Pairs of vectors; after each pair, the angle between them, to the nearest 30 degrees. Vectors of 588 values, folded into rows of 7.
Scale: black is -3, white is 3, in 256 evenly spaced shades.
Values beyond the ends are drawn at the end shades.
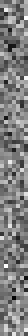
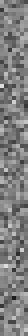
60 degrees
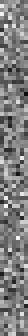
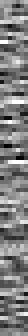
90 degrees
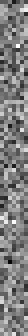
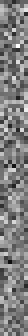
30 degrees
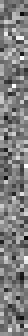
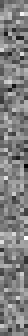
150 degrees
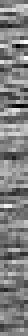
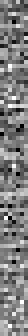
120 degrees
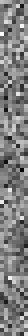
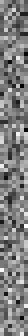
90 degrees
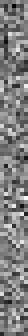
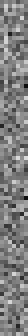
150 degrees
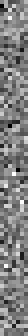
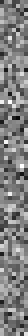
90 degrees
